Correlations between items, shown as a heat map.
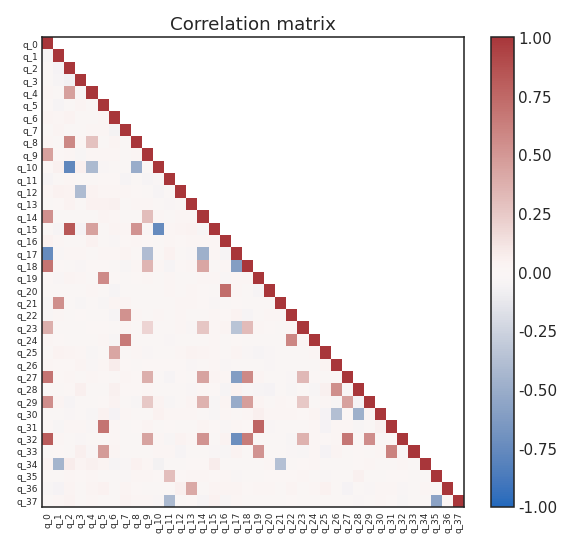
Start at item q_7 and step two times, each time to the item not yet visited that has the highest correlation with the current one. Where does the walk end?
q_22
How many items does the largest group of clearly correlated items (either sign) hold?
9
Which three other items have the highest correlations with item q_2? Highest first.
q_15, q_8, q_4
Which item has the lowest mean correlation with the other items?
q_17
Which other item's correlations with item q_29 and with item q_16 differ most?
q_20
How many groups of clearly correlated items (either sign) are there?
11
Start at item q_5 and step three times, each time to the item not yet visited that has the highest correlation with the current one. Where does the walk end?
q_33
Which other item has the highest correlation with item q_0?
q_32
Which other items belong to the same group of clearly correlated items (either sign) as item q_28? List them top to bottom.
q_26, q_30
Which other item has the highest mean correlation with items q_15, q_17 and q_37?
q_2
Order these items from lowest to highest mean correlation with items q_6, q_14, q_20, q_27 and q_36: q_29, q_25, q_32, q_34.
q_34, q_25, q_29, q_32
